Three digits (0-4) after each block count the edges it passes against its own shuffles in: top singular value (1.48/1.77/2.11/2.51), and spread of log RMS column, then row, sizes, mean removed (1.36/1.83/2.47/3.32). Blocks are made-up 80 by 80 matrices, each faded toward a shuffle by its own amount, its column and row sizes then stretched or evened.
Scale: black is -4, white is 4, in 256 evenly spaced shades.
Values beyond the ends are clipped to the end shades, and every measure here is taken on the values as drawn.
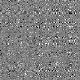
3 2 3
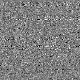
0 0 3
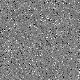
0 1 0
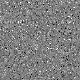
1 1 0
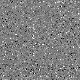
0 1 2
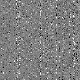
2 3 0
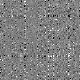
3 3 1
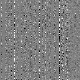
3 4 0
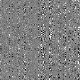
2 4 1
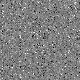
0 1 0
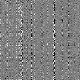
4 4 1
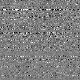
2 0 4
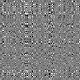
4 3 3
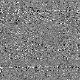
0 2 3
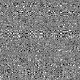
3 0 3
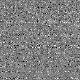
0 1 3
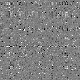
3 1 2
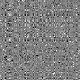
4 2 1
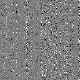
0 4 0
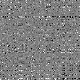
3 1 3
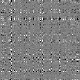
4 3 3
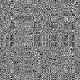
4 2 0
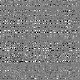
3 2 4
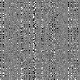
4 4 2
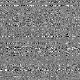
1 2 4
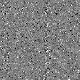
1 1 1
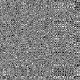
4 2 2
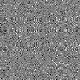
4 1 1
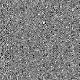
2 2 0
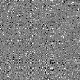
3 2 1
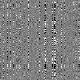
4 4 1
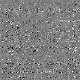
0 2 3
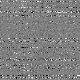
1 1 4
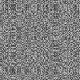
4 3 0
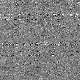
2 0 3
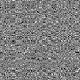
4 1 2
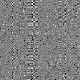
4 3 0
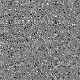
2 0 1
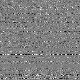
2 0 4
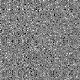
3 1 1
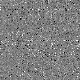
1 1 1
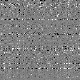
2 1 4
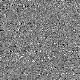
0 0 2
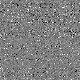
1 0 3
